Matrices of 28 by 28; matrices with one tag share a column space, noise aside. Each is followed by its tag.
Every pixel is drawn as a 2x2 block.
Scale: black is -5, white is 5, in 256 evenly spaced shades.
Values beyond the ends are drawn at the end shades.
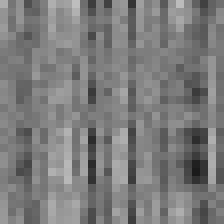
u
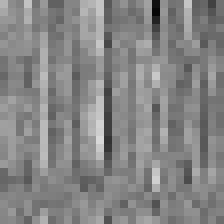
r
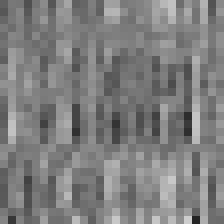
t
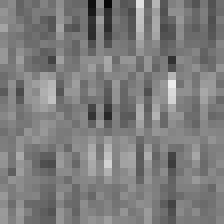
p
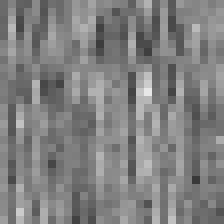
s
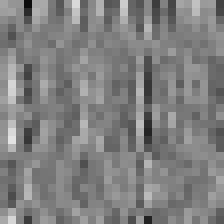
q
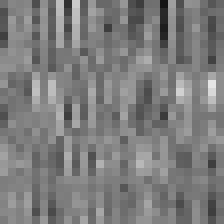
p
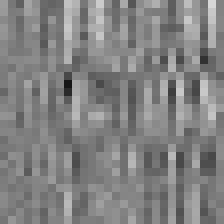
p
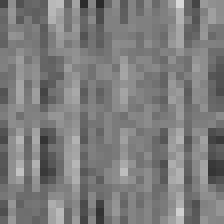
u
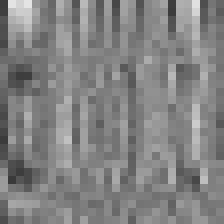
r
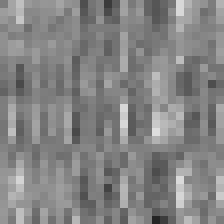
t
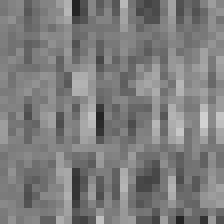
t
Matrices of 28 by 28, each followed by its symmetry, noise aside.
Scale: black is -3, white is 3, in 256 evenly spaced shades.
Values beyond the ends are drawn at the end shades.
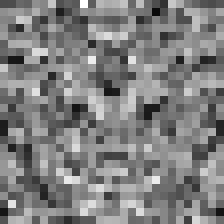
mirrored left to right.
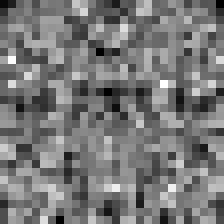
mirrored left to right.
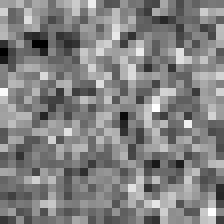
no symmetry.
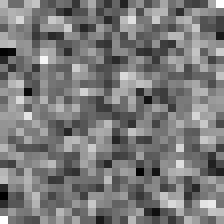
same after a half turn.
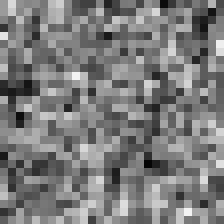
no symmetry.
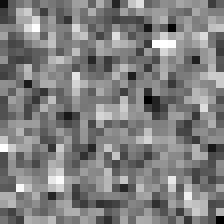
same after a half turn.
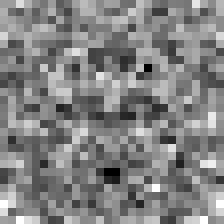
mirrored left to right.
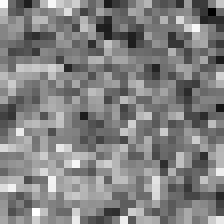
symmetric across the other diagonal.
